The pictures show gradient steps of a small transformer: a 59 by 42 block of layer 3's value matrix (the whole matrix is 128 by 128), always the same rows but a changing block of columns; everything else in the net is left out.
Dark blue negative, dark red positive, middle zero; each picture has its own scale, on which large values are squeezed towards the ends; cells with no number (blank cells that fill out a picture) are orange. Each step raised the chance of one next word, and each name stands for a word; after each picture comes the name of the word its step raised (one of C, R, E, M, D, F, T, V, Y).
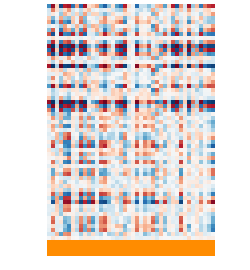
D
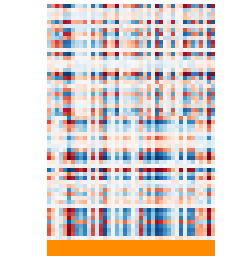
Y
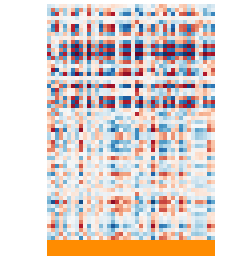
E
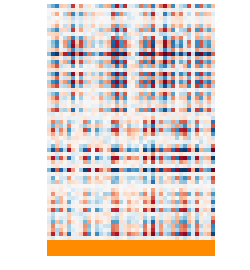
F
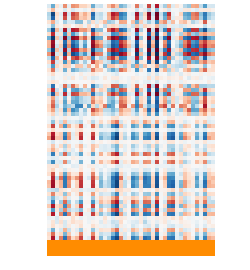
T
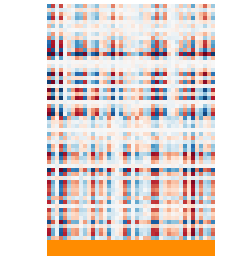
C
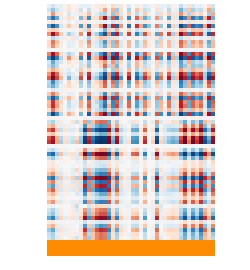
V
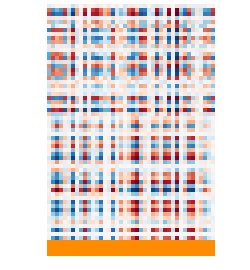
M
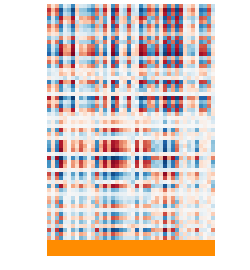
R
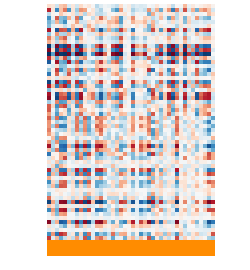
C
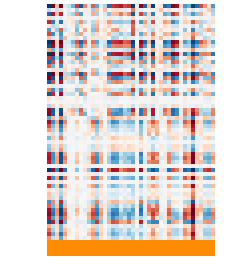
Y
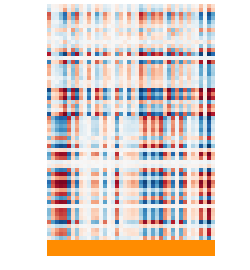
C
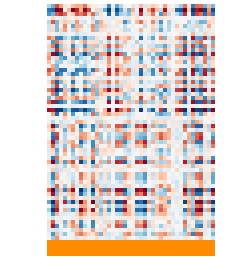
M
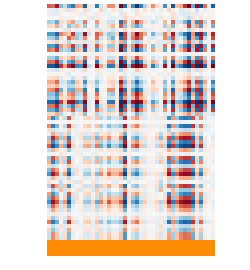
D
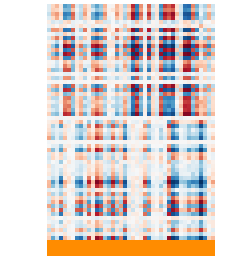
T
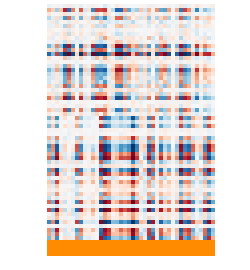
C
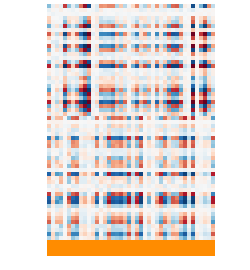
D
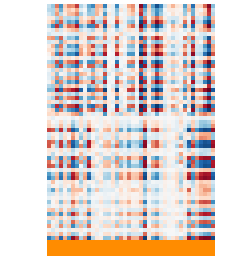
R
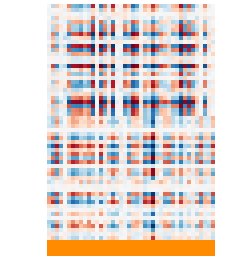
D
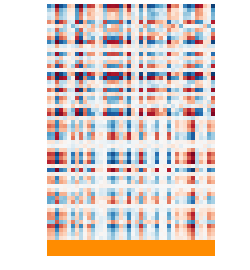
Y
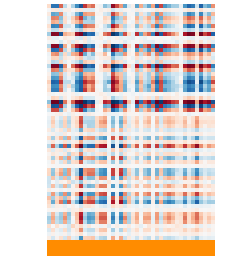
D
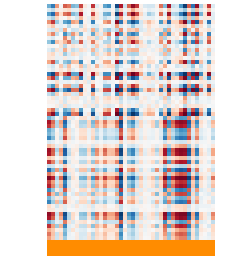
Y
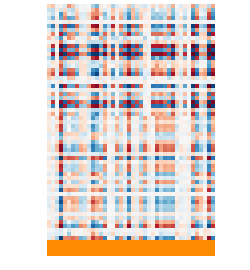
E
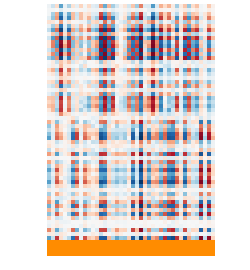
T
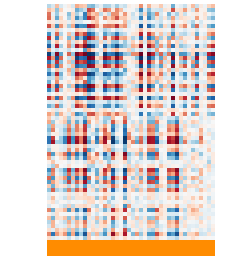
V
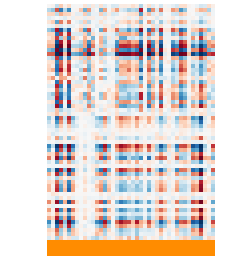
C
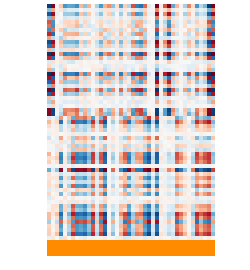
Y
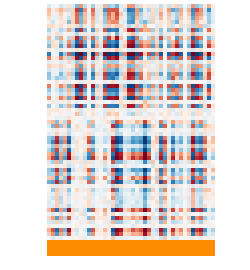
V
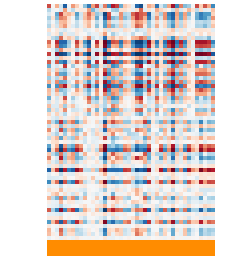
F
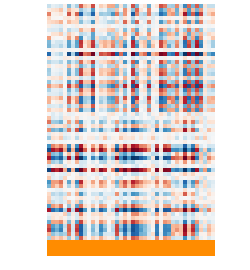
F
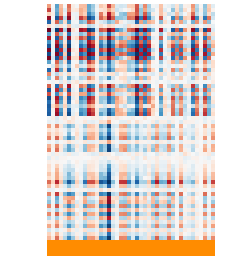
T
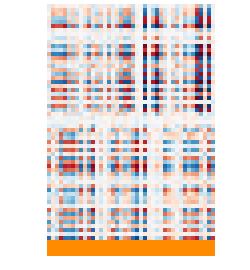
R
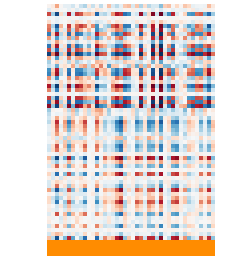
E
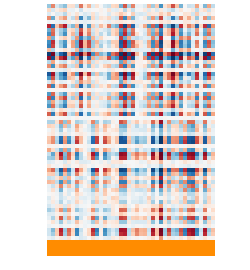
V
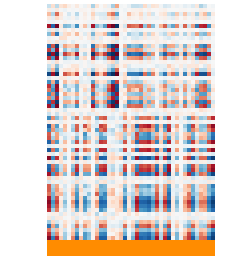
E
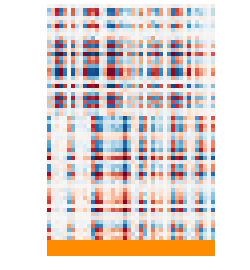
E
